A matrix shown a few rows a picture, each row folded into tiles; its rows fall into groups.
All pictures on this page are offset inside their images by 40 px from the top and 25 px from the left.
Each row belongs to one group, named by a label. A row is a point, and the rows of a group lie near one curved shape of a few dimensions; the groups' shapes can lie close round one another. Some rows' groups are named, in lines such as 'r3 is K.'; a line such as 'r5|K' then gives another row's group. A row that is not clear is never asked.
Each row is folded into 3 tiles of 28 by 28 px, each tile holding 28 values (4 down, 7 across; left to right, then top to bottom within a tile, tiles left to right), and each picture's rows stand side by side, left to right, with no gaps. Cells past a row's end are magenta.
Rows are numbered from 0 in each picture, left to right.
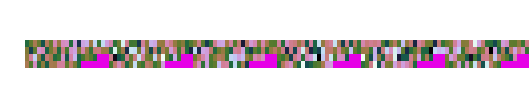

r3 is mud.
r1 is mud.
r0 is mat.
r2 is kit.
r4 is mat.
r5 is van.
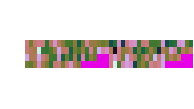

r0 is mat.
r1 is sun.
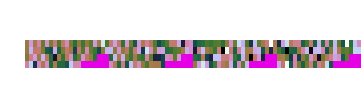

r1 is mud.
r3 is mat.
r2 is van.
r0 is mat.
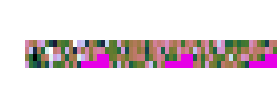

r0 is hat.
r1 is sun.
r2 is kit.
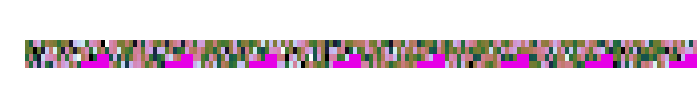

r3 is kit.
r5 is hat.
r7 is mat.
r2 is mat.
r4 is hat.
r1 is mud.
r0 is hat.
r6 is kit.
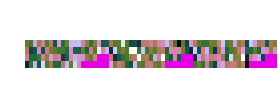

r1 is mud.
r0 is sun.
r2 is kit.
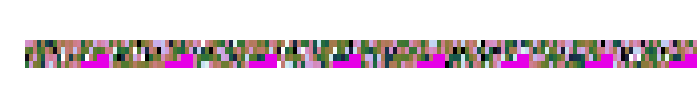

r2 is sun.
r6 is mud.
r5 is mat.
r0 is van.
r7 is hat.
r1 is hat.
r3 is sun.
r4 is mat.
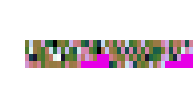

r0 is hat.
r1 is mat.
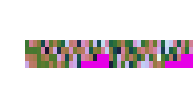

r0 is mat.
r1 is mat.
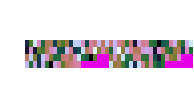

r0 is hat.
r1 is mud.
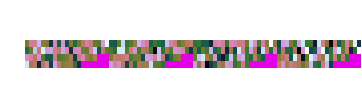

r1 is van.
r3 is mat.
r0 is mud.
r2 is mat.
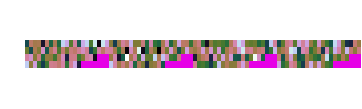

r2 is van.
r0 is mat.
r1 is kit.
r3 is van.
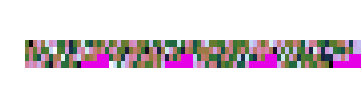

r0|kit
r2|mud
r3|mud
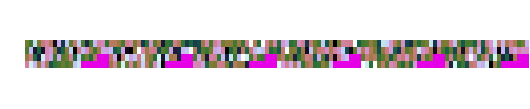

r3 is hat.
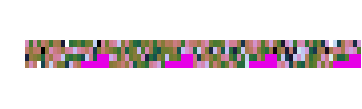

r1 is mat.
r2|mud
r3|hat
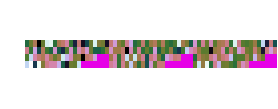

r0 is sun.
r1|kit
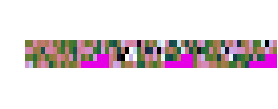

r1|hat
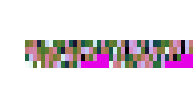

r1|sun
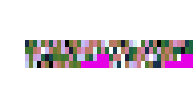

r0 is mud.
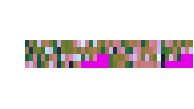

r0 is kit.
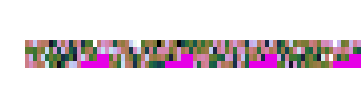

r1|kit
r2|mat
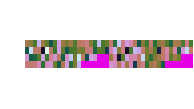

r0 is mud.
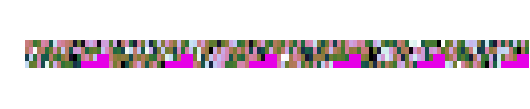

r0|mud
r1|mud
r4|hat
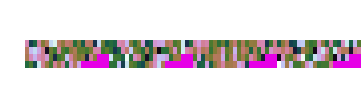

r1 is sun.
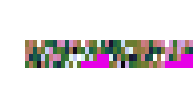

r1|mud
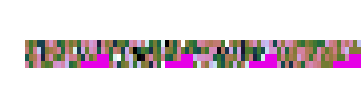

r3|hat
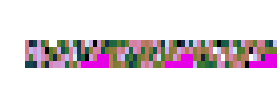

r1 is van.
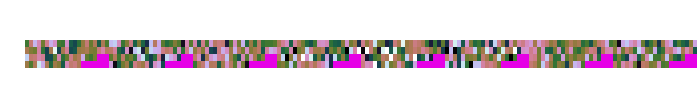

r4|mud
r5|hat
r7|kit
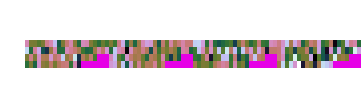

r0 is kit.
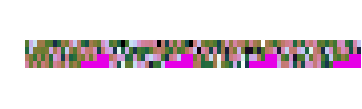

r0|hat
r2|kit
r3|mud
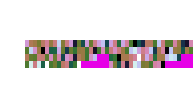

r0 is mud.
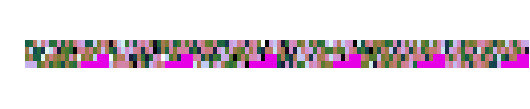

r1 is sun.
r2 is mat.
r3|hat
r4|mat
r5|mud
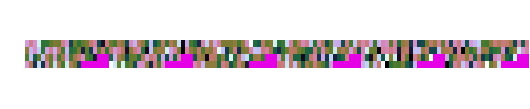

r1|sun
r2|kit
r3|mud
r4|kit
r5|mat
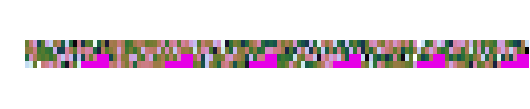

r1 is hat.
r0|sun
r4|mud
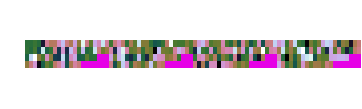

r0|mat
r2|hat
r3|hat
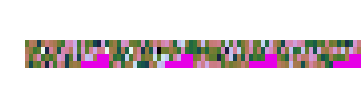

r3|kit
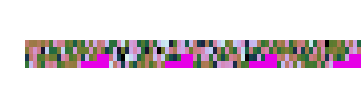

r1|hat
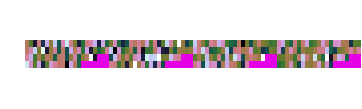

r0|mat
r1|kit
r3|kit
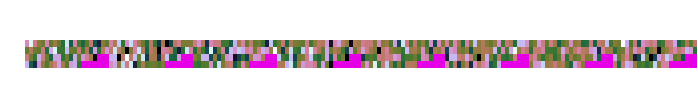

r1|kit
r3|mat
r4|mud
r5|hat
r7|sun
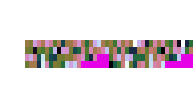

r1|mat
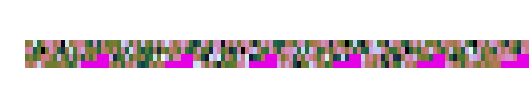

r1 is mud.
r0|sun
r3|van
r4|sun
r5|hat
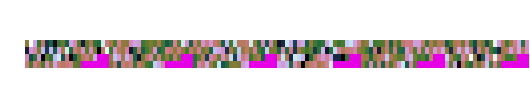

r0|hat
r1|mat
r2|mud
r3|hat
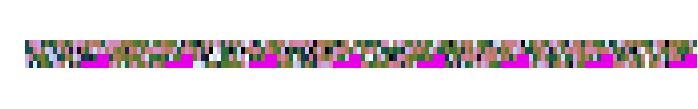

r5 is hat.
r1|mud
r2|hat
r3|mat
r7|mat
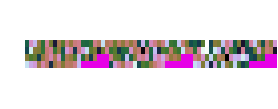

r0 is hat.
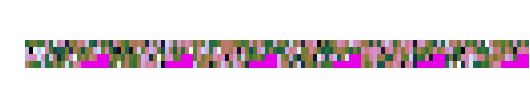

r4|mat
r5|mud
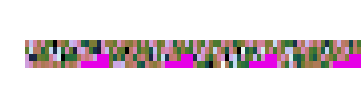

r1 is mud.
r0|hat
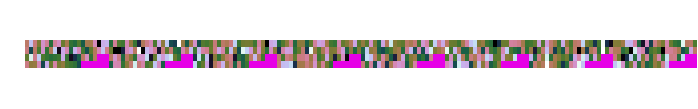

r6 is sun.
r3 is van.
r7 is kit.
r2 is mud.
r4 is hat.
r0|mud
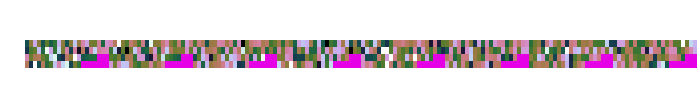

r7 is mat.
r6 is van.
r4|mud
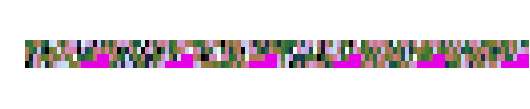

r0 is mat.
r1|mat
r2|hat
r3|mud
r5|mat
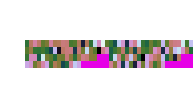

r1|hat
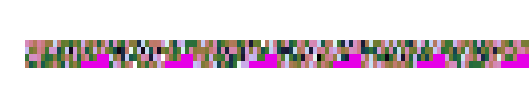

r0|van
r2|mat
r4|mud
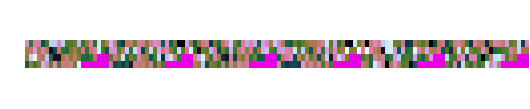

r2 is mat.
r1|van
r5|sun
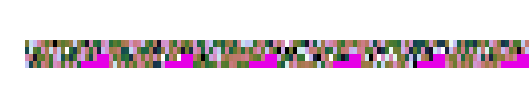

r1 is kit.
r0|hat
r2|hat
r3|sun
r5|hat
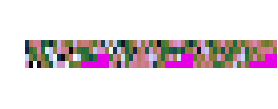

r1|kit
